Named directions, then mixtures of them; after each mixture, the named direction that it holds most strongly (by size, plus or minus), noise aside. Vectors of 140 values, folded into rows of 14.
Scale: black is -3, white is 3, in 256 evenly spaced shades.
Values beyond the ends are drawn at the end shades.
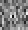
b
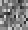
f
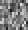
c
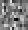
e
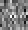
b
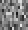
f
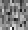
e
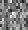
c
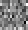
c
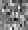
e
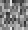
f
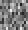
c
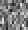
c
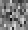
e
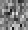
f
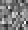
c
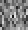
b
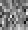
b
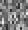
b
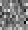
f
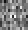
b
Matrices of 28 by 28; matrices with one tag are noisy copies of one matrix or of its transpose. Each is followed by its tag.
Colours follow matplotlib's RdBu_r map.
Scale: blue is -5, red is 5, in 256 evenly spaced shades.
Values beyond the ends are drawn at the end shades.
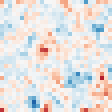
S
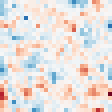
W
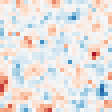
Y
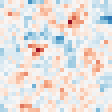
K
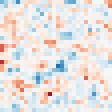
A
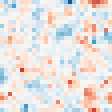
W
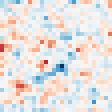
A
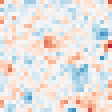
S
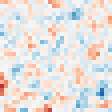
Y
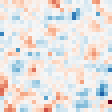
Y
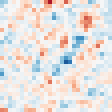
A
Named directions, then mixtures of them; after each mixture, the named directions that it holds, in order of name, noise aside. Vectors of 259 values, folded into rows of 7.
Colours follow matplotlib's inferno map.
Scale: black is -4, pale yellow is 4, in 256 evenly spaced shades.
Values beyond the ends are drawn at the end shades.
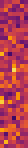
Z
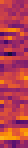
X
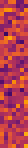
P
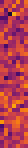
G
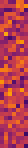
P.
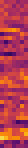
X.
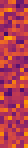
P.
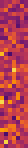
Z.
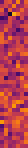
G.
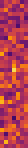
Z.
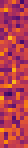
P, Z.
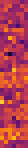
X, Z.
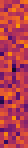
Z.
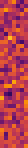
P, Z.
